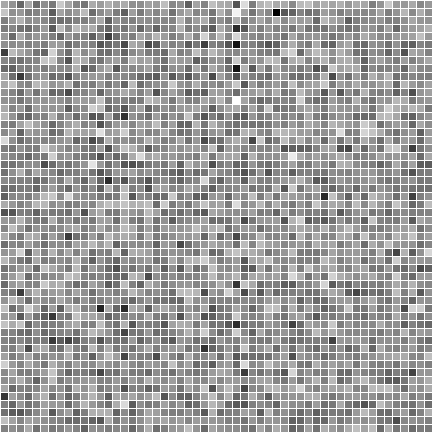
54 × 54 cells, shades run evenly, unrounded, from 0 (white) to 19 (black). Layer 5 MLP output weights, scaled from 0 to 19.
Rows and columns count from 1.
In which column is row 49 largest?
31
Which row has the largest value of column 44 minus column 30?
13
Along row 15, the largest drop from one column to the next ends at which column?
17
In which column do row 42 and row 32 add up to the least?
30
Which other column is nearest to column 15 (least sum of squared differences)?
11
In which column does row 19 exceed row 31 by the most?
14
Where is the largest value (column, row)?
35, 2
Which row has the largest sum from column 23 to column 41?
6
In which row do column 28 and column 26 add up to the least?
5
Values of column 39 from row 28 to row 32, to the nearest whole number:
12 7 9 9 10
